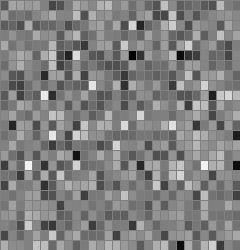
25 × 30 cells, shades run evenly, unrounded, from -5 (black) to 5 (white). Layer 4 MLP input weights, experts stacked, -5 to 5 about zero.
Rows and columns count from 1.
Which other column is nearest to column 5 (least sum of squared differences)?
2
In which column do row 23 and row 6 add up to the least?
17
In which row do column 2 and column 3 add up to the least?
9
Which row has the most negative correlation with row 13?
4
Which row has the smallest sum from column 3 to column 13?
15
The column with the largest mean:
26
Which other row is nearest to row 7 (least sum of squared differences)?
22
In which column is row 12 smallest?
27
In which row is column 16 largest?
13
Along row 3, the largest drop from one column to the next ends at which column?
18
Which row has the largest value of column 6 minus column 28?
25
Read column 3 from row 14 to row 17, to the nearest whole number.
2 0 -2 -1
